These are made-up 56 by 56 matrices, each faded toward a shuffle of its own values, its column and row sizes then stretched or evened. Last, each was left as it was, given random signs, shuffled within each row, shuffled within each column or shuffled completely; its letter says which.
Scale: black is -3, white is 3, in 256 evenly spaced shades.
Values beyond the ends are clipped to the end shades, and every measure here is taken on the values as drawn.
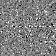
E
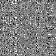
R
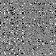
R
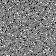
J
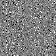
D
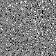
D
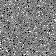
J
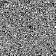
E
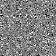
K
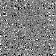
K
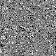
K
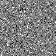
D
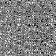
R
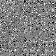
K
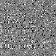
R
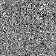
K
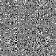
R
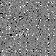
R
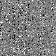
D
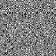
R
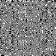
R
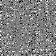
K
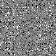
K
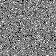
E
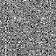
R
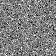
J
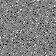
J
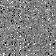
K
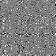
R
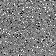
J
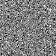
D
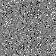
D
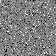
J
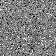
J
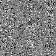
D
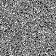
J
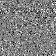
E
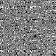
R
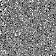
D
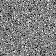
J
